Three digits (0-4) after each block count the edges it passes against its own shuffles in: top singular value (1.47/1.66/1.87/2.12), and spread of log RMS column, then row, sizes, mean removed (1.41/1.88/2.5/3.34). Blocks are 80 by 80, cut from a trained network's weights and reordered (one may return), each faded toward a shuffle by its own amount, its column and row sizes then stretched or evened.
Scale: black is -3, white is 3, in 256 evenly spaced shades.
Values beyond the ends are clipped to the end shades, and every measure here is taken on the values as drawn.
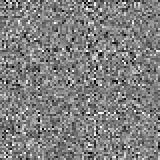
3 2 2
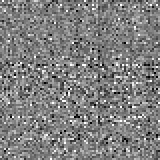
0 0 3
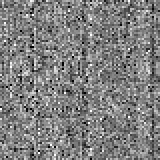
1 2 0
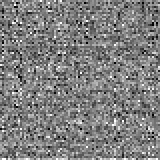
1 2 1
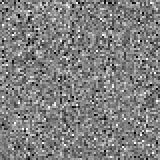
0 2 0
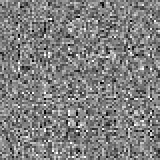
4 2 2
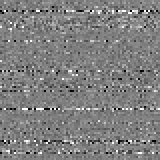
1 0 4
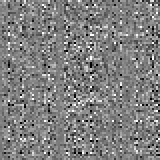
2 4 2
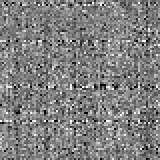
2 0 3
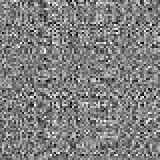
4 1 3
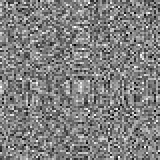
4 1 0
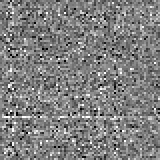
0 2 1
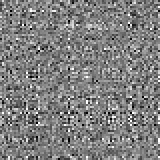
4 2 3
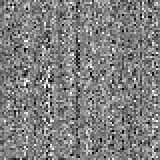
1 3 0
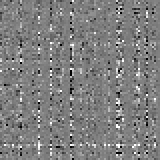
1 4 2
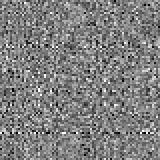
3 1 2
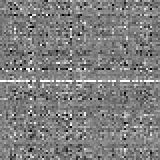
3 3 3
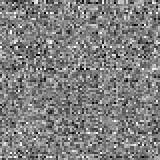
3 1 3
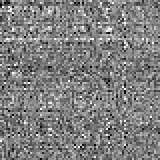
2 2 1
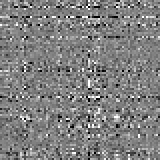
4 3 4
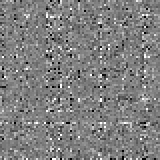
0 3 3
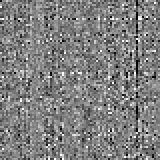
2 3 2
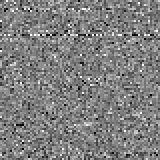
1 1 2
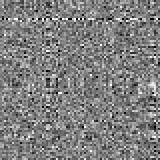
4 2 2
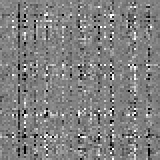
3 4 3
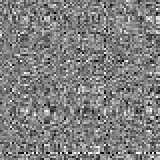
4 2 2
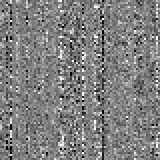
1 4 0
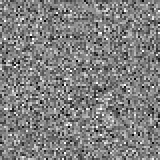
2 1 1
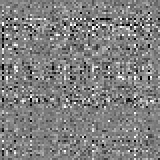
4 3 4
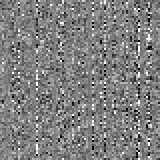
0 4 0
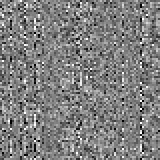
4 4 0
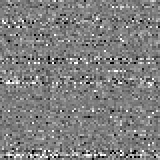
0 0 4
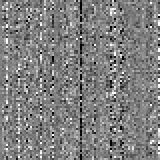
2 4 0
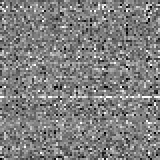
1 2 2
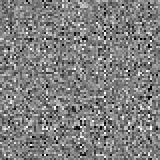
3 3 2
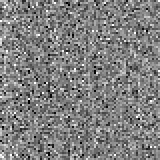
0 1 0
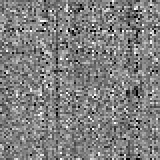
1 2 2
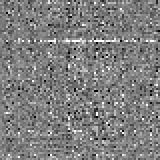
1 3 2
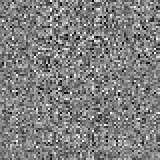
3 2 2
